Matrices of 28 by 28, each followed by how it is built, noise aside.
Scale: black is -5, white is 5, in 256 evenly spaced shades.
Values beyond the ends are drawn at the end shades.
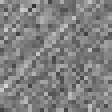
Hankel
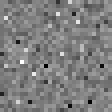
sparse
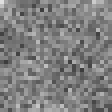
smooth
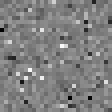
sparse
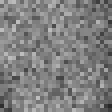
smooth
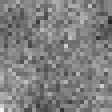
smooth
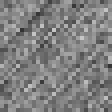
Hankel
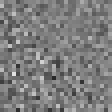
lower triangular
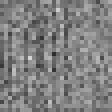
blocks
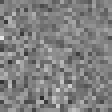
lower triangular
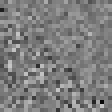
lower triangular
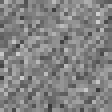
Hankel
